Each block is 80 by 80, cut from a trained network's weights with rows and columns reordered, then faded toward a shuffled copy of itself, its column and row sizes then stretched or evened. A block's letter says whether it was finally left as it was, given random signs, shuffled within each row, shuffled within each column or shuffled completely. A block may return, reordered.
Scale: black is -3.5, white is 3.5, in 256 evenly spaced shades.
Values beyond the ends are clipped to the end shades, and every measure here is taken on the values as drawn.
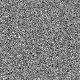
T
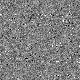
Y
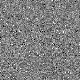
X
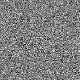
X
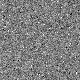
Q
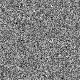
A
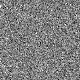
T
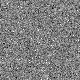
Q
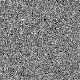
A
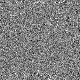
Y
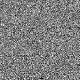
X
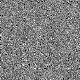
A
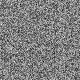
Q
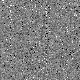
T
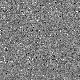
Y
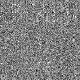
X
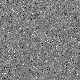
Q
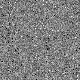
T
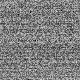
X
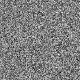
A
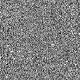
X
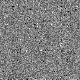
A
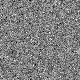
Q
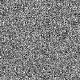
X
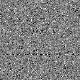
A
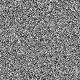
Y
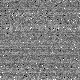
Y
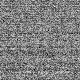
Y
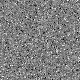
Q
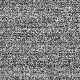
X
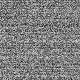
X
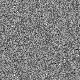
T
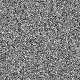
Q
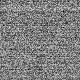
Y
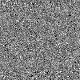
Y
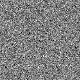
A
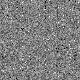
T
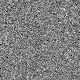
Q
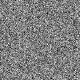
T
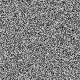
Q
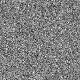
T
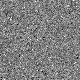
Q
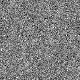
A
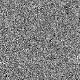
A
